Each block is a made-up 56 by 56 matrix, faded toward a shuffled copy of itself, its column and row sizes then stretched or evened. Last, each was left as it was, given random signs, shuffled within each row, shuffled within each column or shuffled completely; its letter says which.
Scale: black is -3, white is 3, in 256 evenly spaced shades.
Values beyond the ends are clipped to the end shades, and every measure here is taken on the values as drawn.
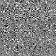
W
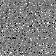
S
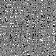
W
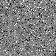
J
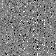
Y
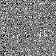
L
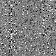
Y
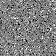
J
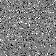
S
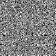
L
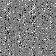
Y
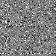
L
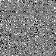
L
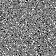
J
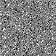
Y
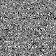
S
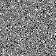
Y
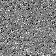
J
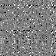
W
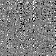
L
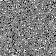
J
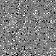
W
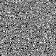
S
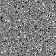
J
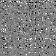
L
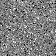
J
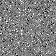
J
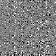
W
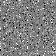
Y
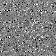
S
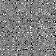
L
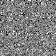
S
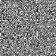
L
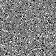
J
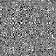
W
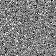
J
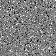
J
